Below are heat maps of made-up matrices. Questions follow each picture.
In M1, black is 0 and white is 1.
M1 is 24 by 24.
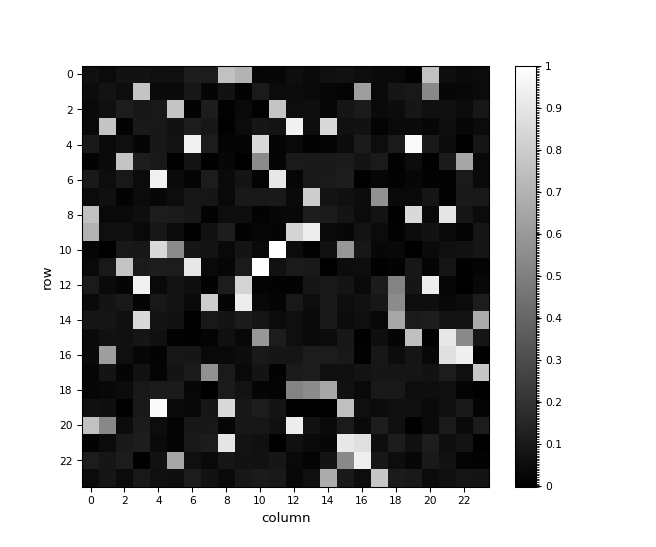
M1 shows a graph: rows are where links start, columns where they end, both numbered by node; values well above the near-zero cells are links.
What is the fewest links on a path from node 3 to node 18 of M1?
2
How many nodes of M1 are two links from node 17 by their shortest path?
2
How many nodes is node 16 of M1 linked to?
3
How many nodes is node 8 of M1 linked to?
3
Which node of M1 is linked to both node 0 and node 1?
node 20
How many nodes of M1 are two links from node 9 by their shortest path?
5
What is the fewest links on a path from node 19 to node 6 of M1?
2
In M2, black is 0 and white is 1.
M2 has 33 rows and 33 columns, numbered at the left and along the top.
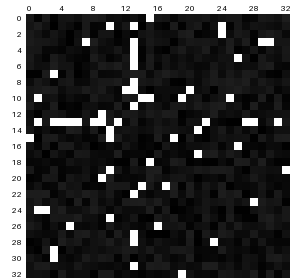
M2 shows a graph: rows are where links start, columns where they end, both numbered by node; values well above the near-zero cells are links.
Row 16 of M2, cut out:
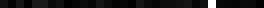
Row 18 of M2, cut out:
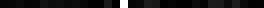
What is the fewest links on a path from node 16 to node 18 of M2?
7
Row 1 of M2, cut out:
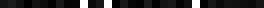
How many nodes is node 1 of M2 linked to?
3
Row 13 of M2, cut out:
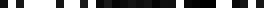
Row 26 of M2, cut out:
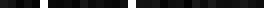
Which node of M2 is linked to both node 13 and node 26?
node 5
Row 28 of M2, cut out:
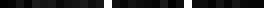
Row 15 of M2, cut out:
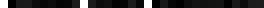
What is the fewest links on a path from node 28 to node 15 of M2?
4
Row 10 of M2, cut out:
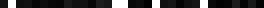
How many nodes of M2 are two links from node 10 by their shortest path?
6
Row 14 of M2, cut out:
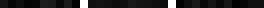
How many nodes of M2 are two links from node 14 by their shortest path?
5
